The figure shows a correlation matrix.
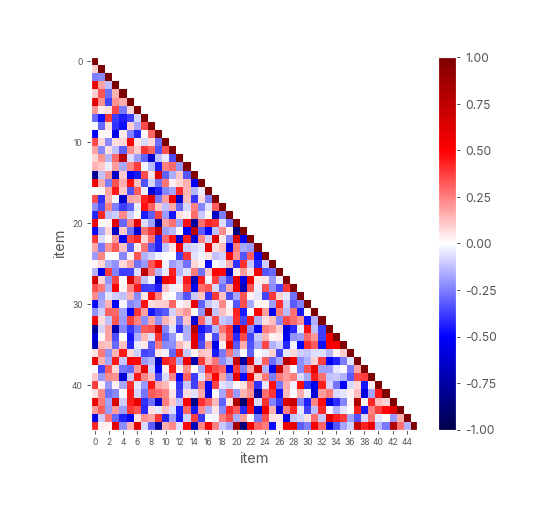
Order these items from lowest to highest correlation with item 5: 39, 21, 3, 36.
21, 39, 36, 3
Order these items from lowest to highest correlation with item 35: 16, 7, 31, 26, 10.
10, 26, 7, 16, 31
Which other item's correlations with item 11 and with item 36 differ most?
17
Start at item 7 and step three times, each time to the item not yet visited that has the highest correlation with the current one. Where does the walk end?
23
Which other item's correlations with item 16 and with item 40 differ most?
31
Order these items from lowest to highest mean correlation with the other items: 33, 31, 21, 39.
21, 33, 31, 39
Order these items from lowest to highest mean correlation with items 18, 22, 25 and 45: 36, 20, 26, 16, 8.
36, 16, 26, 8, 20
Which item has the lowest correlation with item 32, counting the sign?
14
